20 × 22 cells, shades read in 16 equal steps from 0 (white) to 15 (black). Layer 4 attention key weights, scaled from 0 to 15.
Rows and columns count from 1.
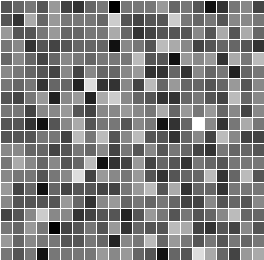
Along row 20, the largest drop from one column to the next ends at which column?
17
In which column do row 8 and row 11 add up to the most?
15
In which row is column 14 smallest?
4
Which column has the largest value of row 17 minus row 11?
7
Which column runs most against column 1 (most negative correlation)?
20
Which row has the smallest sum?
9
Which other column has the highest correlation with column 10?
6
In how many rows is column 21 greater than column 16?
8
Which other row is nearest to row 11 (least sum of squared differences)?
12
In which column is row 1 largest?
10
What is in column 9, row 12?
7
